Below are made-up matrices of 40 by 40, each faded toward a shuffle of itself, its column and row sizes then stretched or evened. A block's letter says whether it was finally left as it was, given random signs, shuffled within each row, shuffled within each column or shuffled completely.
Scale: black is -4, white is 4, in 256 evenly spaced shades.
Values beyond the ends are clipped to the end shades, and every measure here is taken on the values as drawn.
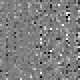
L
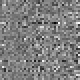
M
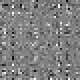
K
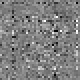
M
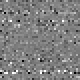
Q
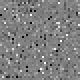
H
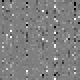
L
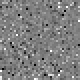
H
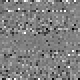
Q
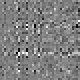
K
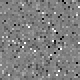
H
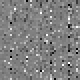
L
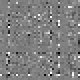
K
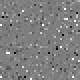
H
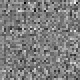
M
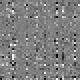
M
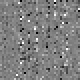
L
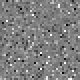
H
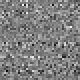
Q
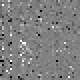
L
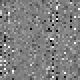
L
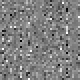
L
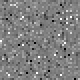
H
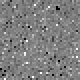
H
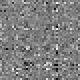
K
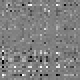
K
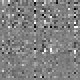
M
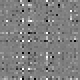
K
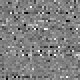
Q
